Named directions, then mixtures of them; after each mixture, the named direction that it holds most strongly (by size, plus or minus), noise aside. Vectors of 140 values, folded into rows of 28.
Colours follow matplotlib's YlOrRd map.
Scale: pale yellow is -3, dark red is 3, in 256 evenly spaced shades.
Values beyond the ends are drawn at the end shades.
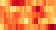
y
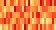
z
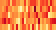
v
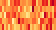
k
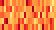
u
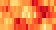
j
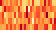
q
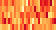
v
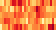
y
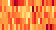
k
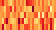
u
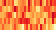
z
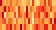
q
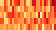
u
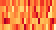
v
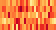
v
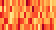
u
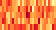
k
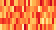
z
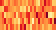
q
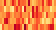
z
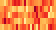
v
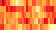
y
